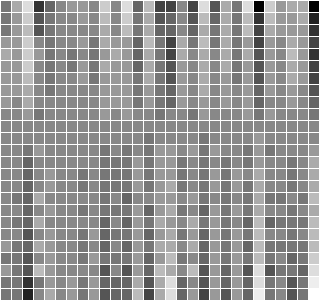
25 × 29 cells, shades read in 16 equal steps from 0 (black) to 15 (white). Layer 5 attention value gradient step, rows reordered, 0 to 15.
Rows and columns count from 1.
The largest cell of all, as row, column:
25, 29
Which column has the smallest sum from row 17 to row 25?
3
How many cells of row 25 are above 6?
19
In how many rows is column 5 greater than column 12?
13
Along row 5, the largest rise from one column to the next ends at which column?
17
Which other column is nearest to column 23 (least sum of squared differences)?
12
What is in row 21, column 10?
6
